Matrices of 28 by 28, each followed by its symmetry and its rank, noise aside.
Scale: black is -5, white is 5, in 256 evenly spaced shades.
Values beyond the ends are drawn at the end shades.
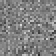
no symmetry, rank six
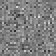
no symmetry, rank six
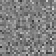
antisymmetric, rank six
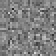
antisymmetric, rank six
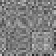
no symmetry, rank three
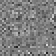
no symmetry, rank six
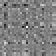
symmetric, rank three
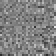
no symmetry, rank six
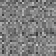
no symmetry, rank four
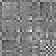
symmetric, rank three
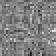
antisymmetric, rank six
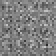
antisymmetric, rank six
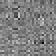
no symmetry, rank four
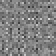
antisymmetric, rank four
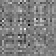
antisymmetric, rank four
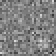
symmetric, rank four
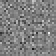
antisymmetric, rank six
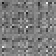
symmetric, rank three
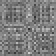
no symmetry, rank three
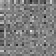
symmetric, rank four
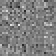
antisymmetric, rank four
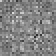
symmetric, rank four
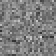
no symmetry, rank six
